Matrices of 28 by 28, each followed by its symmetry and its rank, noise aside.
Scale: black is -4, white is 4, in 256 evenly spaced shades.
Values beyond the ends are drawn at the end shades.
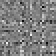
antisymmetric, rank six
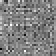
no symmetry, rank six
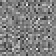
antisymmetric, rank four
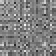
symmetric, rank four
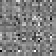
no symmetry, rank three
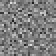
no symmetry, rank six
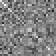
symmetric, rank six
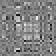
no symmetry, rank three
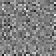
antisymmetric, rank four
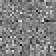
no symmetry, rank six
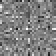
no symmetry, rank six
